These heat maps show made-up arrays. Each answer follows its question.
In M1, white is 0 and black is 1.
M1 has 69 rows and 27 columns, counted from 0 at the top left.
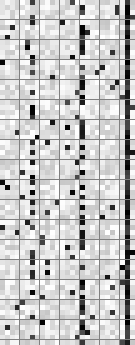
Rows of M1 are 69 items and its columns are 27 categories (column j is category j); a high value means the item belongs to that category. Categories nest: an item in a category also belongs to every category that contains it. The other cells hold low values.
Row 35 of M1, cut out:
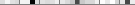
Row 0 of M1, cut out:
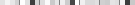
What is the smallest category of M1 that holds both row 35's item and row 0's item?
6
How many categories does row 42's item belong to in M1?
3
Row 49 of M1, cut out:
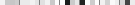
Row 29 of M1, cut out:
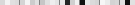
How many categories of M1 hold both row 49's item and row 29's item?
3
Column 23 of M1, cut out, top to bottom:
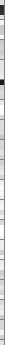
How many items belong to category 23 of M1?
3
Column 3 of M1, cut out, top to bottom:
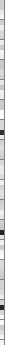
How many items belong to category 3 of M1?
3
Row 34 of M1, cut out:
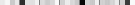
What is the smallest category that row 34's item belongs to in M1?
4
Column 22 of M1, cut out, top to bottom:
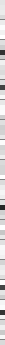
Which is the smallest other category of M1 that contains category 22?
16
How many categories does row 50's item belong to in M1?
3
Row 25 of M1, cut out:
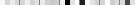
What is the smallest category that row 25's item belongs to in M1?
13
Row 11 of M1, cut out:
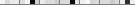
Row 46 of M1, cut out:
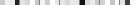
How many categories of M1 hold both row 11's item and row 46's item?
1
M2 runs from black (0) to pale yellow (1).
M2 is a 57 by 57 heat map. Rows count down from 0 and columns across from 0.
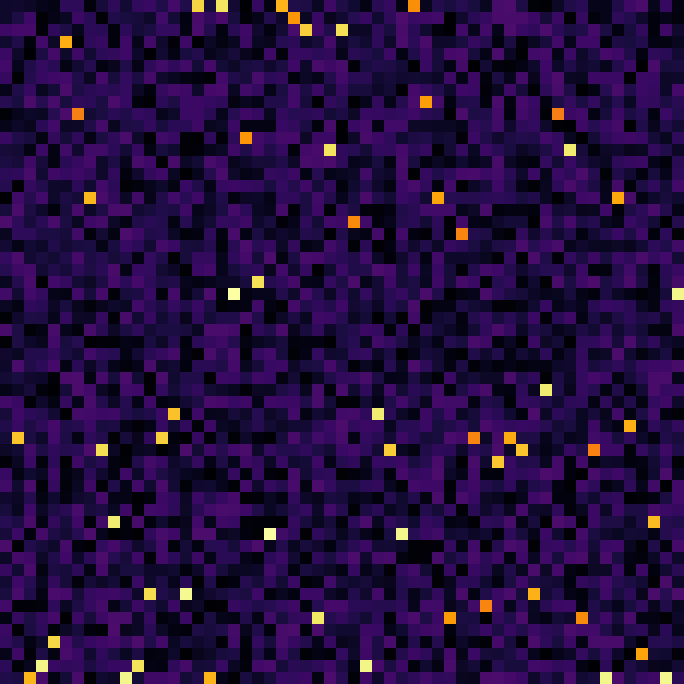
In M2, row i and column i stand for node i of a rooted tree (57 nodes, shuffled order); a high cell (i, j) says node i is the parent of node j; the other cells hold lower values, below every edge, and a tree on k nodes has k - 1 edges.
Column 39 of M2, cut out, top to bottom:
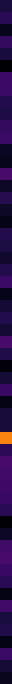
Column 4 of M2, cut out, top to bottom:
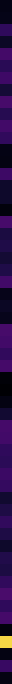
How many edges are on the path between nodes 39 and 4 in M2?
8
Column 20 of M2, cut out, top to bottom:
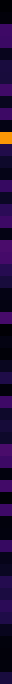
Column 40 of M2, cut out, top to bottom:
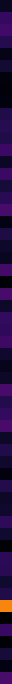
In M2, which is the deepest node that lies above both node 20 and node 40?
56
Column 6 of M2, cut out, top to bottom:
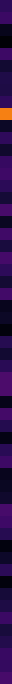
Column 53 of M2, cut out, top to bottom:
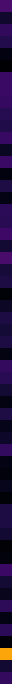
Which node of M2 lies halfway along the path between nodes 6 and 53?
43
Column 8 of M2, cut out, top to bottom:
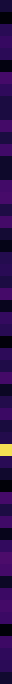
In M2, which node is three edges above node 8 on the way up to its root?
16
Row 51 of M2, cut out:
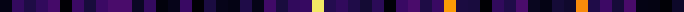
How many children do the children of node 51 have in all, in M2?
4
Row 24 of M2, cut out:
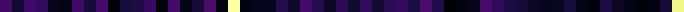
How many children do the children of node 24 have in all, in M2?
6
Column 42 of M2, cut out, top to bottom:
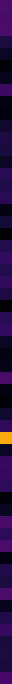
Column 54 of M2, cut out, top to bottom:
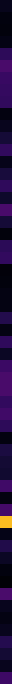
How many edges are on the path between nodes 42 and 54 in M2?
6
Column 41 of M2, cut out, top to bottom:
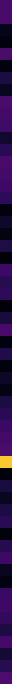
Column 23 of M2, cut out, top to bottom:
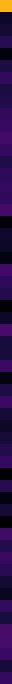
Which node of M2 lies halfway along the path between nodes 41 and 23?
1
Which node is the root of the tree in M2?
0
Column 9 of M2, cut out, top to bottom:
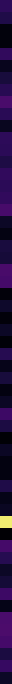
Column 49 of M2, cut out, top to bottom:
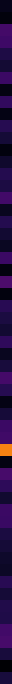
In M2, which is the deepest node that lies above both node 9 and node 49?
37
